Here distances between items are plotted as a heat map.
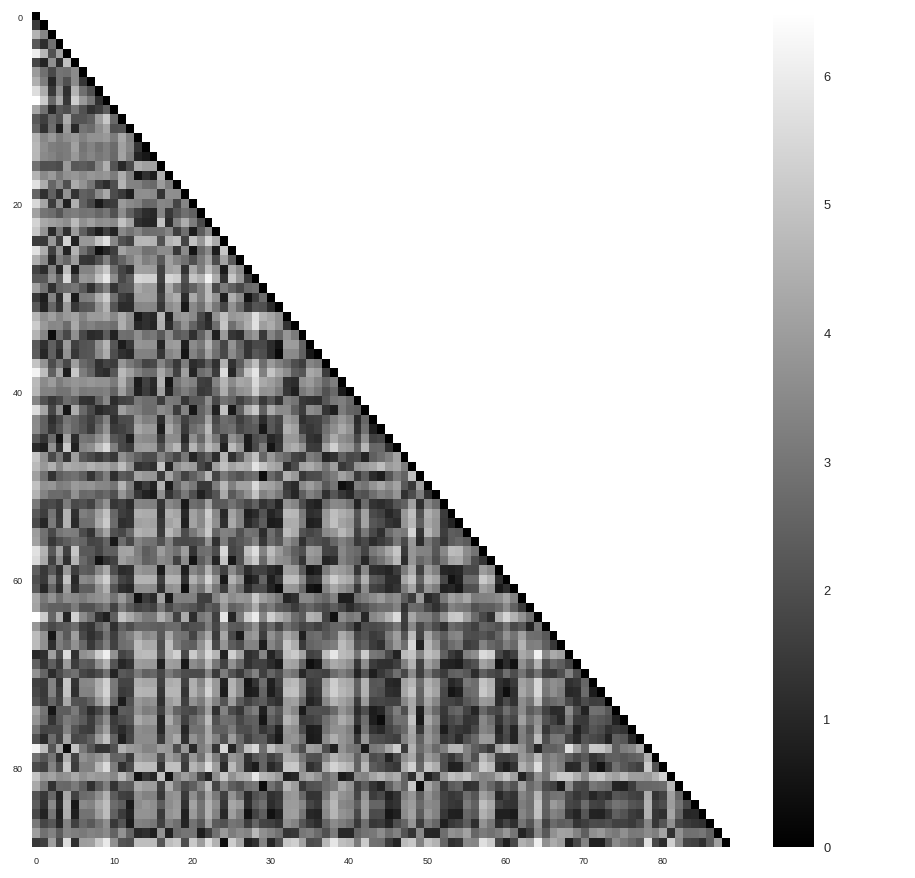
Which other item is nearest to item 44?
75
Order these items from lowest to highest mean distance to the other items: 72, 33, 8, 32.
72, 8, 33, 32
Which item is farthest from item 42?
0
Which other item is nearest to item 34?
2
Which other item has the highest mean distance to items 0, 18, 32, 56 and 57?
28
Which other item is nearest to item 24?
88
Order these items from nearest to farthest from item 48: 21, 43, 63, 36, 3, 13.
13, 21, 63, 3, 36, 43
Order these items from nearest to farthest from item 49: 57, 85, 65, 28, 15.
65, 85, 28, 57, 15
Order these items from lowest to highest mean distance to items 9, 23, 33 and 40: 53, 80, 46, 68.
53, 46, 80, 68
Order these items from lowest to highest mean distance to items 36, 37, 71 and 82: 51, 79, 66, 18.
79, 66, 51, 18
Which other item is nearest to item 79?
45
